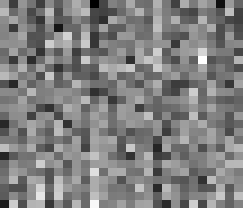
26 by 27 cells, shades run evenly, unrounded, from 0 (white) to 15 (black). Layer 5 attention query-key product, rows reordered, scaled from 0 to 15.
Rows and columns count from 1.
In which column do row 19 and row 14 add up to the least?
15
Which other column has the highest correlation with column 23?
18
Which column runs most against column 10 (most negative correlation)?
4
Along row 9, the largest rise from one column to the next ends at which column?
16
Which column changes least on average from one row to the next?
9
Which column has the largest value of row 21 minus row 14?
8
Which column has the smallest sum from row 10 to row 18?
22
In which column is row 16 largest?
1
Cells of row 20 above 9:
7
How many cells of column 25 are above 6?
22
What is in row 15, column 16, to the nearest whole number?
6
